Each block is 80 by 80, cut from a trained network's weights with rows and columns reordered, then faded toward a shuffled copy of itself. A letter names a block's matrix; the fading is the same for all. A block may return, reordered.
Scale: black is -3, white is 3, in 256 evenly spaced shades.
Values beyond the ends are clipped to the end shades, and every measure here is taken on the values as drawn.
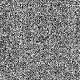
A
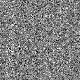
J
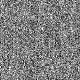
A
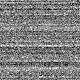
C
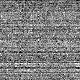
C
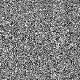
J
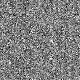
J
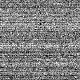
C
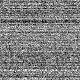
C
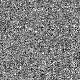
J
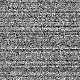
C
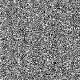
J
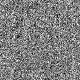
A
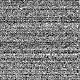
C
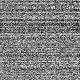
C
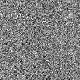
A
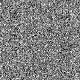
J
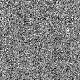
J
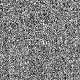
A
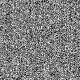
A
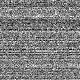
C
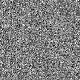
J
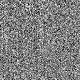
A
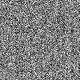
A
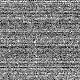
C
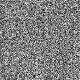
A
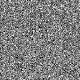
J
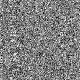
J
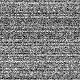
C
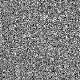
J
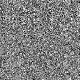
A
